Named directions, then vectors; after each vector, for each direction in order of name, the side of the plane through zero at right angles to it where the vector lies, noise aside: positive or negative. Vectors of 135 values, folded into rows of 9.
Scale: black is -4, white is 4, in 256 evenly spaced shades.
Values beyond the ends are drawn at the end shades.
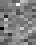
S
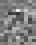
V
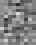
negative, negative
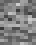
positive, negative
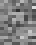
positive, negative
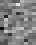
positive, positive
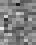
negative, negative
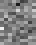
negative, positive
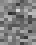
negative, positive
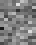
positive, negative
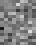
positive, negative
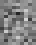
positive, positive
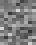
negative, positive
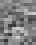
positive, positive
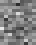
negative, negative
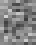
negative, negative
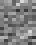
positive, negative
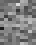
positive, negative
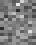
positive, negative
